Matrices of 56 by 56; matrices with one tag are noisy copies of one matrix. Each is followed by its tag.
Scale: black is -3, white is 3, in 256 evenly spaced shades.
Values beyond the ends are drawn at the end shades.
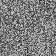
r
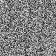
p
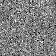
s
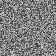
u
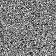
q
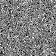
p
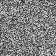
r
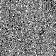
p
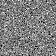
u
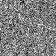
r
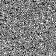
u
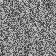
p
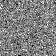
s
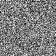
u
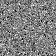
q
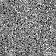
p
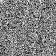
p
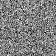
s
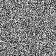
s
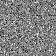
u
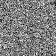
s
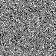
u
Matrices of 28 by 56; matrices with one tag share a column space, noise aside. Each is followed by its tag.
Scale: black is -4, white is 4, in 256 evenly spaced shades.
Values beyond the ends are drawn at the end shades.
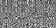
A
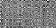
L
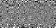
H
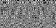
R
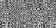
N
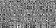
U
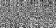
A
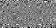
H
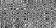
N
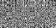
A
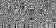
U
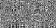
U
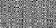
L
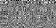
R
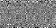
H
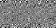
H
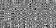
N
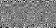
H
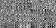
U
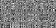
U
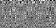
R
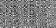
L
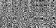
A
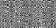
L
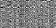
L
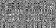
U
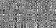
U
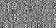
U
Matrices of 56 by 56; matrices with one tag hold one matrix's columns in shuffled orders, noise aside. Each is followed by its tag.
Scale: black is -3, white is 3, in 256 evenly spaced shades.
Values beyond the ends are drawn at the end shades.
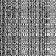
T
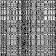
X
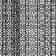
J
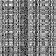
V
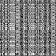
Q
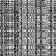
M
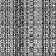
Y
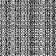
J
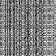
J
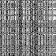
X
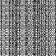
J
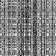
T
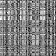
X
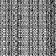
J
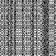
J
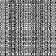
Q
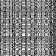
T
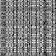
Y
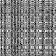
M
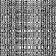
M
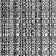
T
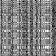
M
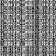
V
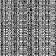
J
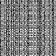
J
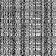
T
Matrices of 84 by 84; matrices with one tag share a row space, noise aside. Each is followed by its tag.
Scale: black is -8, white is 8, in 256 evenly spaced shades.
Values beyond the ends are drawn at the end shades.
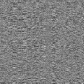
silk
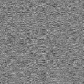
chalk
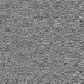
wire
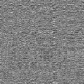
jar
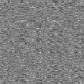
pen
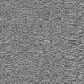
wire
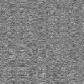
chalk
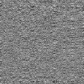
jar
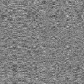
silk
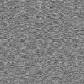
pen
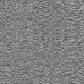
wire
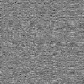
jar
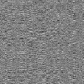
chalk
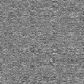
jar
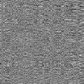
wire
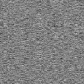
pen
